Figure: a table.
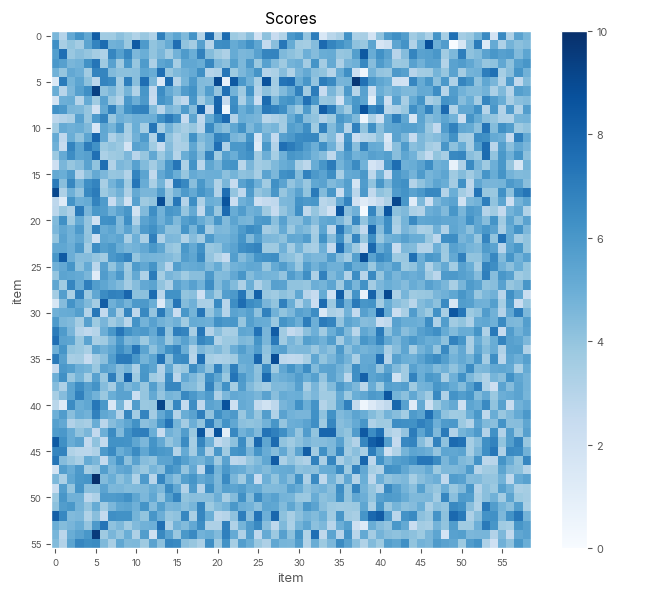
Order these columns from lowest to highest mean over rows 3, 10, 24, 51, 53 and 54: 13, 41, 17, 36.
36, 41, 17, 13
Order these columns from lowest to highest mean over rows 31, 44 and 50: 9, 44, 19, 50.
19, 9, 44, 50
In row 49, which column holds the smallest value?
0
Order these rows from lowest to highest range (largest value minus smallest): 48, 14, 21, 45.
21, 45, 14, 48
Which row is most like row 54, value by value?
48
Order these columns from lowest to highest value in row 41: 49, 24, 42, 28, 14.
49, 42, 24, 28, 14
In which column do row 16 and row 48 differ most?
10
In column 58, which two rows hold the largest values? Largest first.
17, 46
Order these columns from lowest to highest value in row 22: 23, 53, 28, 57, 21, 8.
57, 28, 21, 8, 23, 53
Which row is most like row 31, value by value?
15
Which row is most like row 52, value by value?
44
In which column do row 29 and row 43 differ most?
18
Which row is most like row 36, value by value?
20
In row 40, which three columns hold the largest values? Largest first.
13, 21, 42
